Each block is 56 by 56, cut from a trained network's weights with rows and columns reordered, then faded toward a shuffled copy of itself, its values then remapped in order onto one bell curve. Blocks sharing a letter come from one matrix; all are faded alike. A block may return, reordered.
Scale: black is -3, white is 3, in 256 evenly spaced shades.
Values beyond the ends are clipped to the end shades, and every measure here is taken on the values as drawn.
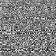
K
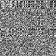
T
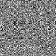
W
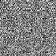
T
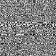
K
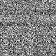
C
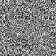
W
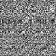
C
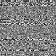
K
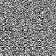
W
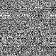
C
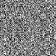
W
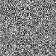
T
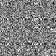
T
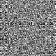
W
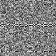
T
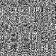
W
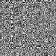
W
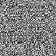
C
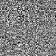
W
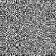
W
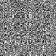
W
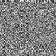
T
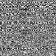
K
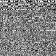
K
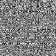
K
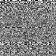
K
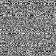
K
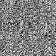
W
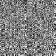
T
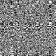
W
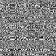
K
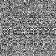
C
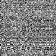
C
